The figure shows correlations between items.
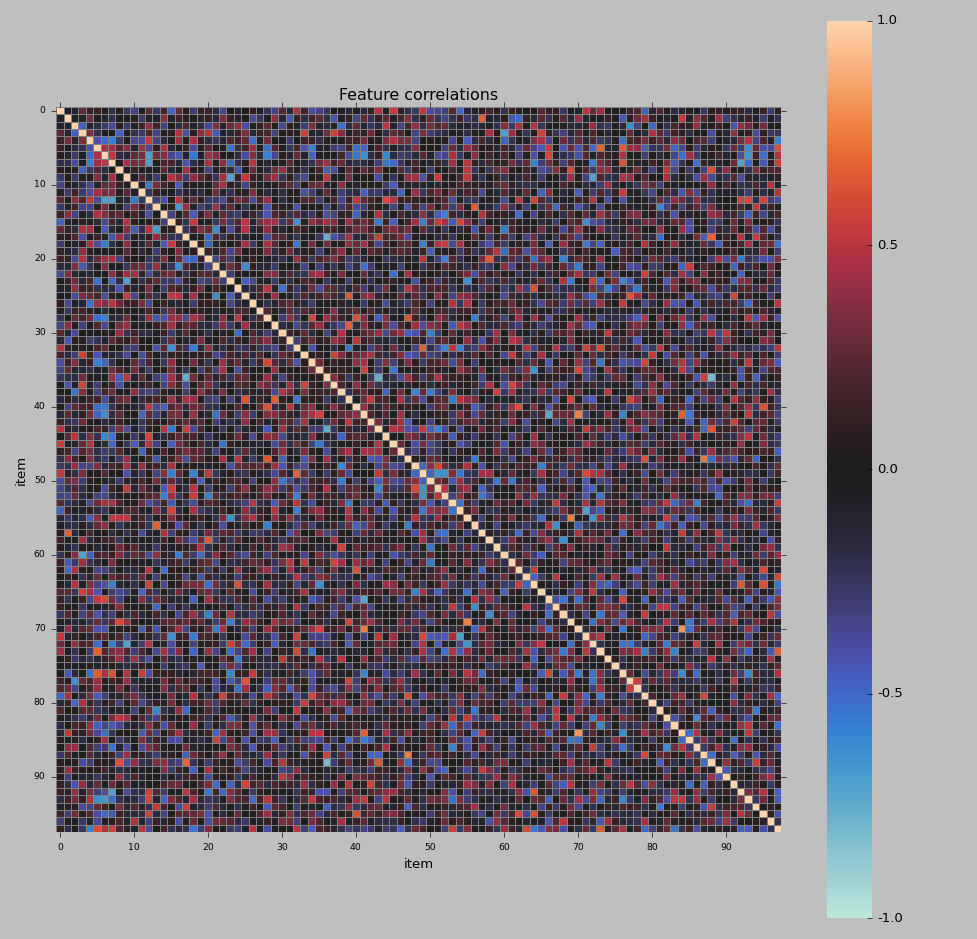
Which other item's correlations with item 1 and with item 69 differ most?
55
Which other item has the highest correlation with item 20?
58
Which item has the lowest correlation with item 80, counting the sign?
2
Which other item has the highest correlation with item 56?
13
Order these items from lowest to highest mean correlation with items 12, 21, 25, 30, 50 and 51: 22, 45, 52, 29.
22, 45, 29, 52
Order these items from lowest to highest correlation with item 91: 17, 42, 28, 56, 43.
28, 17, 43, 56, 42
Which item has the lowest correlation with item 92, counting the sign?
7
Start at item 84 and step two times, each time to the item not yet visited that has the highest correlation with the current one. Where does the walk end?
41
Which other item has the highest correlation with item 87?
47
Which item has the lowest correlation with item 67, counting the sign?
56
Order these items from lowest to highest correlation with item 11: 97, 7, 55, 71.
71, 55, 7, 97
